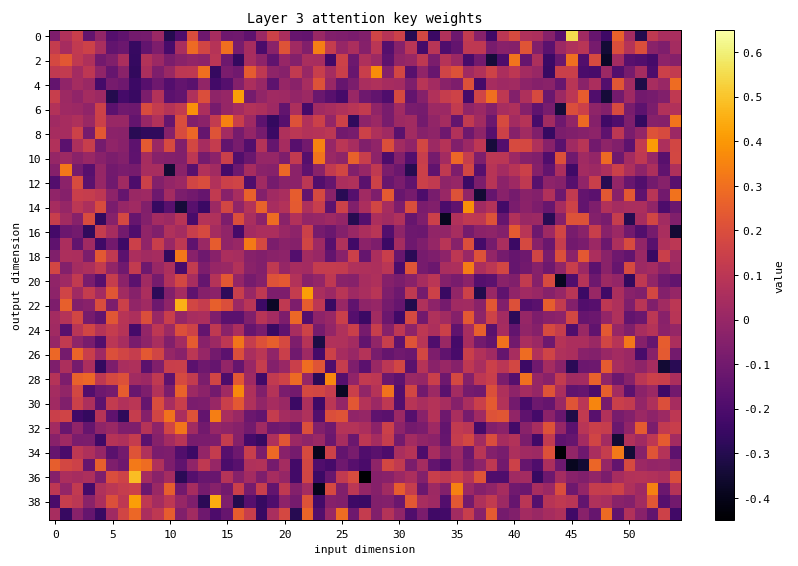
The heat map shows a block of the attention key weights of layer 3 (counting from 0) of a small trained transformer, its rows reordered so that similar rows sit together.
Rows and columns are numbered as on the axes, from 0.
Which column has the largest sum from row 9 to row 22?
36
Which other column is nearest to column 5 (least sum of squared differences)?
6
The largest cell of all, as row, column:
0, 45
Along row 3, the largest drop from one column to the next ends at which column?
14
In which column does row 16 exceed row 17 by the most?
40
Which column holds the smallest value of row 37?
23
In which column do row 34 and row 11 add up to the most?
49
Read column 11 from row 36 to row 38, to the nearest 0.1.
-0.3 -0.1 0
